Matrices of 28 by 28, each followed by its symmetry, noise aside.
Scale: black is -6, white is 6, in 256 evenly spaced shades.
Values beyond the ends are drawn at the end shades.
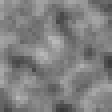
symmetric.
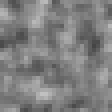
antisymmetric.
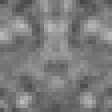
mirrored left to right.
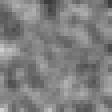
antisymmetric.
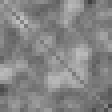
symmetric.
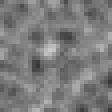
symmetric.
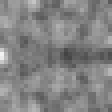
mirrored top to bottom.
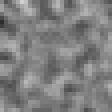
antisymmetric.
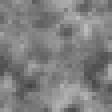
antisymmetric.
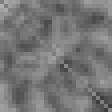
symmetric.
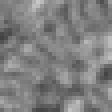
antisymmetric.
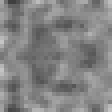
mirrored top to bottom.
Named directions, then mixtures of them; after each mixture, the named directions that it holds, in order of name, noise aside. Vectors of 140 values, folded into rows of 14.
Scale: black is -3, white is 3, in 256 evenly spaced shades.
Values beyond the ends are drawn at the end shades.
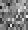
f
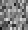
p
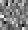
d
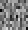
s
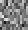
d, p.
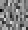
d, s.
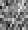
d, f.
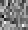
d, p.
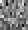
d, f.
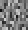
d, s.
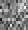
f.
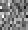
d, f, p.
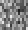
f, s.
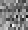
f, p, s.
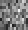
f, p.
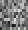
d, f, p.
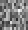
f, p, s.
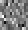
d.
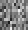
f, p, s.
